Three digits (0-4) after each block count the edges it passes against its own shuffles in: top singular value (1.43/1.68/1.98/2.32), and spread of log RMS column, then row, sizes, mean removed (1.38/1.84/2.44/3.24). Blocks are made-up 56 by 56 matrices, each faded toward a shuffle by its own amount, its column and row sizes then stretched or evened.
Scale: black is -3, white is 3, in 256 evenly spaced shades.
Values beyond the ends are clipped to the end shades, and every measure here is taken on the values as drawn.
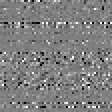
2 1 4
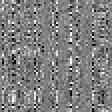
4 4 0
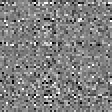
2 2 3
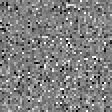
0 2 0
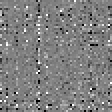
0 3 2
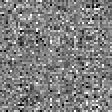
2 2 1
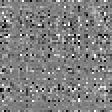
0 3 4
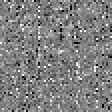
0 2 0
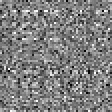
3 0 2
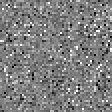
1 1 0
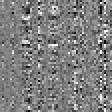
3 4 1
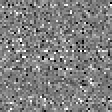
0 0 2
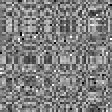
4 0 0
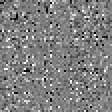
1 2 2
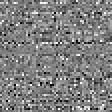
3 0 3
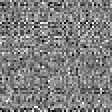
4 0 2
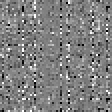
1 4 2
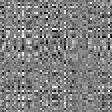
4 4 3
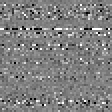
1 0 4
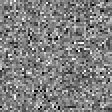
0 0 1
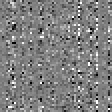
1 4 1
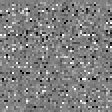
0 1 3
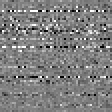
3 0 4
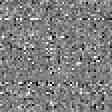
0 2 3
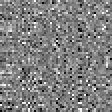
4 2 1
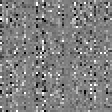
0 4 2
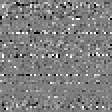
2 0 4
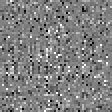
2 2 0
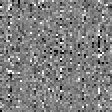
0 3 1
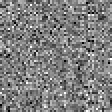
3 2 0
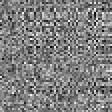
4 2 2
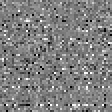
1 1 3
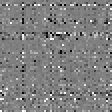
3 2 4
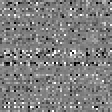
2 1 4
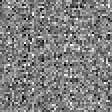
2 2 0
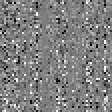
0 4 1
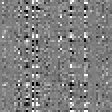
4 4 2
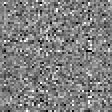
0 2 2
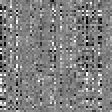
4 4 1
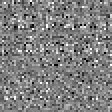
1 0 3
